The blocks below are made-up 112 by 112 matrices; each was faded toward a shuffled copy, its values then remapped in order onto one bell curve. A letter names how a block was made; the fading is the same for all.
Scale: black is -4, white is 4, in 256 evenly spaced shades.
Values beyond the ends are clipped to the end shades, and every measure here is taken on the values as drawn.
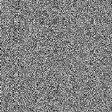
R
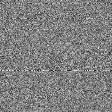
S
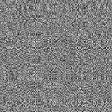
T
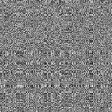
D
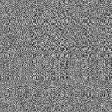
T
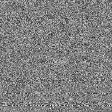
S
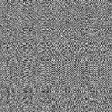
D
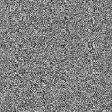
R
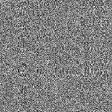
R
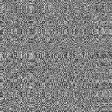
T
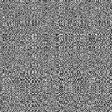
D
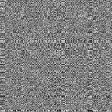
D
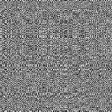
D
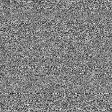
S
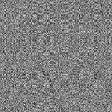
T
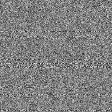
S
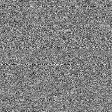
S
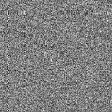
R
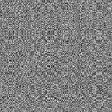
T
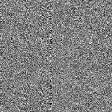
R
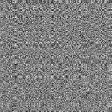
T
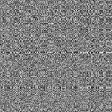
D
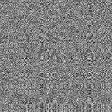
T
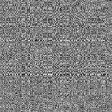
D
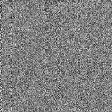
R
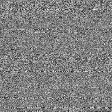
S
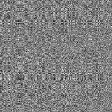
T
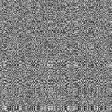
D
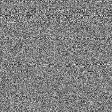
S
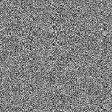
R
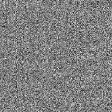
R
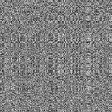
T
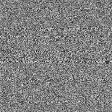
S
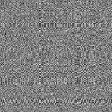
D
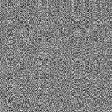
T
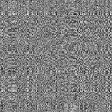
D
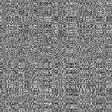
D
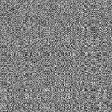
T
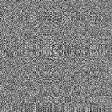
T
